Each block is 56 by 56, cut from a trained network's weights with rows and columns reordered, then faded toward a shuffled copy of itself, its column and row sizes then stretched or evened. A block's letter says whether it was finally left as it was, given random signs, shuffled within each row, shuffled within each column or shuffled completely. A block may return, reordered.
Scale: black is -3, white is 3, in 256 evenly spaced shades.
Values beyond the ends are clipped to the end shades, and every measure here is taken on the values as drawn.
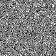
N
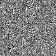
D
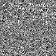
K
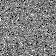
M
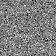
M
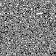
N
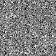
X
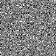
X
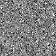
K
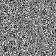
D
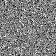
M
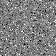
M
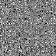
K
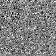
N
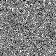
M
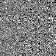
K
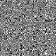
X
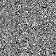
K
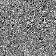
K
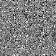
K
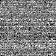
X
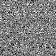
N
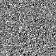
K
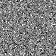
M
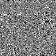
K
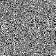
K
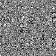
X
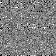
K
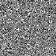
K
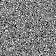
M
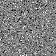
M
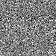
N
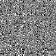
K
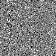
D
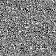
N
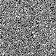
D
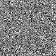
K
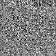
X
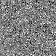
M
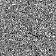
K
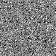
N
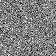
M
